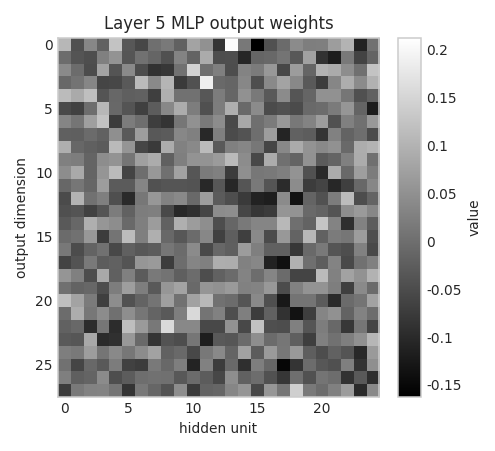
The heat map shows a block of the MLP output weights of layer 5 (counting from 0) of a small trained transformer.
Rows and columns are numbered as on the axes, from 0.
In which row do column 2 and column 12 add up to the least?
22
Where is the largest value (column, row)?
13, 0
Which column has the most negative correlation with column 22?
15
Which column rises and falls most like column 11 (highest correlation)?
19
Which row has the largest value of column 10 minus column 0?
21
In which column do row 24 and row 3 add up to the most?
11
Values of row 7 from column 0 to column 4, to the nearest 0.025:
-0.025 -0.025 0 -0.025 0.05
